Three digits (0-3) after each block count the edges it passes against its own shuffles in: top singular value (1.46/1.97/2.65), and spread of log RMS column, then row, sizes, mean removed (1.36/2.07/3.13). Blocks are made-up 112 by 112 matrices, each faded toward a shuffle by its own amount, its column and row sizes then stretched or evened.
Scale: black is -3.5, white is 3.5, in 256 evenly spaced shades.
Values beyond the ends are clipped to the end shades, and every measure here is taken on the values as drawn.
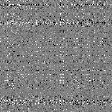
2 2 3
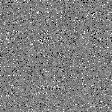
0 1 2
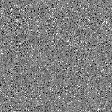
2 1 1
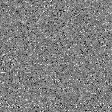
0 0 2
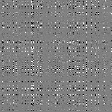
3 3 3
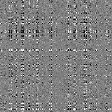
3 3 3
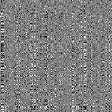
3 3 2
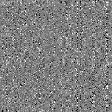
2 2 0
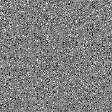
0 2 1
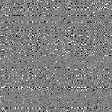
3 1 3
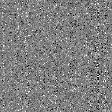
1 2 0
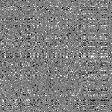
3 1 2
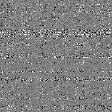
0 2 3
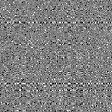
3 0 2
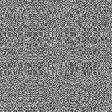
3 1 0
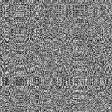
3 2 1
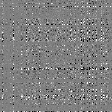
1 3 3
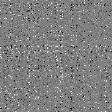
1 2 2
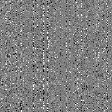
2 3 0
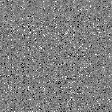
0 2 2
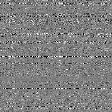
2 1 3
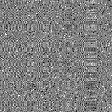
3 1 0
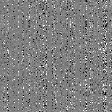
2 3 0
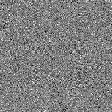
2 0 0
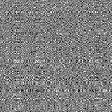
3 1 2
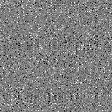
2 0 1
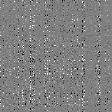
1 3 2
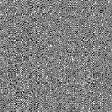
3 2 1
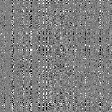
3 3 2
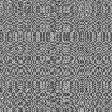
3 0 1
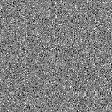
2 1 0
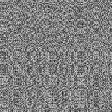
3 0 0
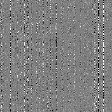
3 3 0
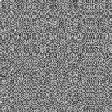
3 0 0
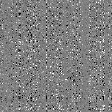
2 3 1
